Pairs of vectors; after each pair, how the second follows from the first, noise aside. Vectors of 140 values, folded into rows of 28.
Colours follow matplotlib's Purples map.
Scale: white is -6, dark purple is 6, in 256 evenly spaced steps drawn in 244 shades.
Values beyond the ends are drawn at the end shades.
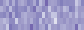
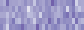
reversed.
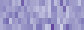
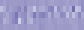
reversed, negated, partly zeroed.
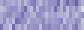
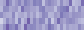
reversed.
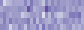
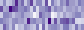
wrapped around, negated, scaled up.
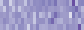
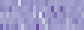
wrapped around, negated, partly zeroed.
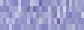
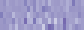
reversed, negated, partly zeroed.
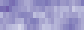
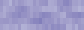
wrapped around, shrunk.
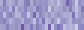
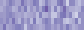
shuffled.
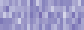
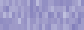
shrunk.
